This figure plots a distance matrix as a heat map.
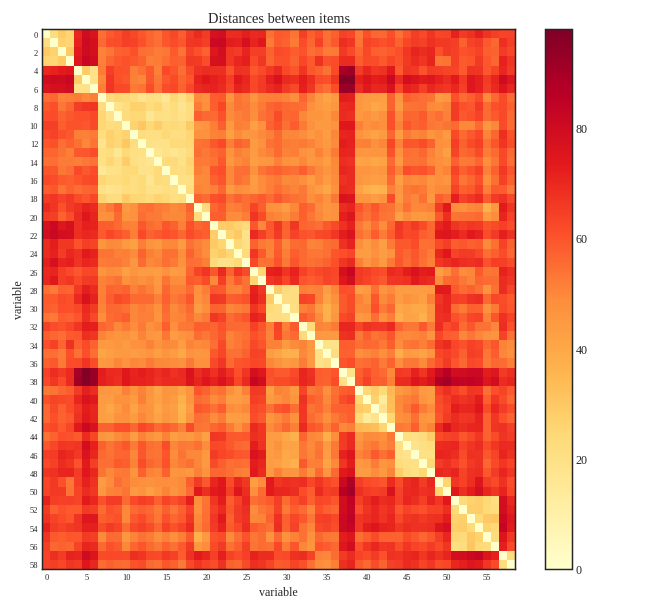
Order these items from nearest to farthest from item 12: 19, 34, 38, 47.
34, 19, 47, 38
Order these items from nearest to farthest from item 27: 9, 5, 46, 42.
9, 42, 5, 46
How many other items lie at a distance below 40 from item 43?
4
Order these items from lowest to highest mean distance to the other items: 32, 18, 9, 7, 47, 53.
7, 9, 18, 47, 32, 53
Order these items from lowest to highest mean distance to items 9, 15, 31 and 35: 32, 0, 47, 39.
39, 47, 32, 0
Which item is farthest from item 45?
5
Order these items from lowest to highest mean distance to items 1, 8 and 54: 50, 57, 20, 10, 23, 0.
10, 0, 20, 23, 50, 57
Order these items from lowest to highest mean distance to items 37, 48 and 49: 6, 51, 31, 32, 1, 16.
16, 31, 32, 1, 51, 6
